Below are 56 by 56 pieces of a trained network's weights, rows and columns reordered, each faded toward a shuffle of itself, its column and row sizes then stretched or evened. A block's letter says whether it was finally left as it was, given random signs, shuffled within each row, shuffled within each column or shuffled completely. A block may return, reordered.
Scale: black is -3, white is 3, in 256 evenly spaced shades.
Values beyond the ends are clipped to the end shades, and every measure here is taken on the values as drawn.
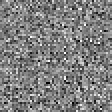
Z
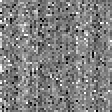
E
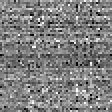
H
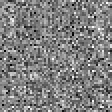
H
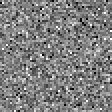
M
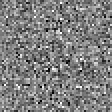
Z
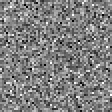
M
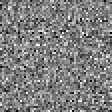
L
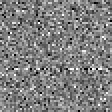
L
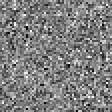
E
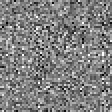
Z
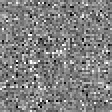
Z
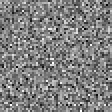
L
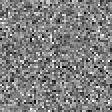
L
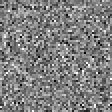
L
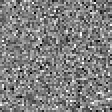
M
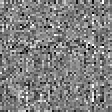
H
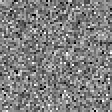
M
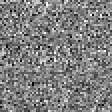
L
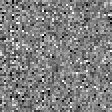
E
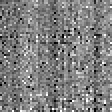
H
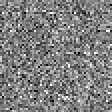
L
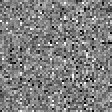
E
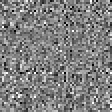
H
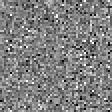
E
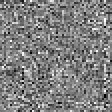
H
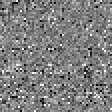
Z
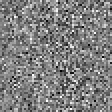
E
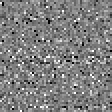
L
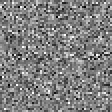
L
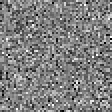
E
